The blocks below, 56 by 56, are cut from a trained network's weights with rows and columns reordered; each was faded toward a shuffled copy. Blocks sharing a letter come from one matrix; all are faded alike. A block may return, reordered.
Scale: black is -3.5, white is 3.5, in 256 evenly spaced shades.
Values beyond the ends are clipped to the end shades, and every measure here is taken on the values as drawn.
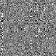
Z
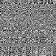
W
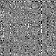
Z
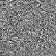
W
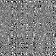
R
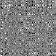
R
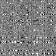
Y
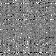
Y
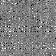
Y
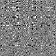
R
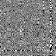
Z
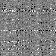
Y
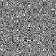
Z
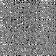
Y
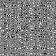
Y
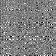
Y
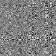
Z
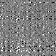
Y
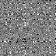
R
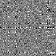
R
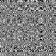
W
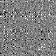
R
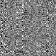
Z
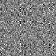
Z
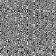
Z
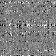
Y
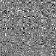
R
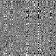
Z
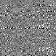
R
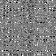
Y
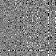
Z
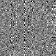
Z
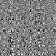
Z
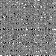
Y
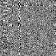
Z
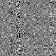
Z
